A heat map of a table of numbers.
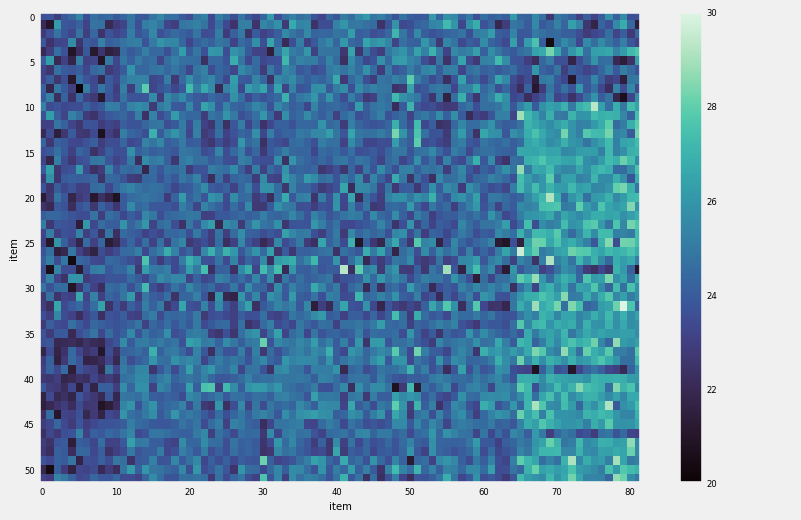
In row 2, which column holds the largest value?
48
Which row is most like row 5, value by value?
9
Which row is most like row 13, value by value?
37
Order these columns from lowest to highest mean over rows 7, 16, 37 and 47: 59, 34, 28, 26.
28, 26, 59, 34
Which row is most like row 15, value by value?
45
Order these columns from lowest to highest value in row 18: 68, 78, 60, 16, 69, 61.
16, 60, 61, 68, 78, 69
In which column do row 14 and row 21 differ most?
51
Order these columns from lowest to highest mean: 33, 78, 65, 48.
33, 48, 65, 78
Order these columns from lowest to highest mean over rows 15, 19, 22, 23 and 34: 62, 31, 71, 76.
62, 31, 76, 71
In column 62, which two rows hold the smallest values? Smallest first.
25, 1
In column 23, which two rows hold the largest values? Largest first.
41, 26
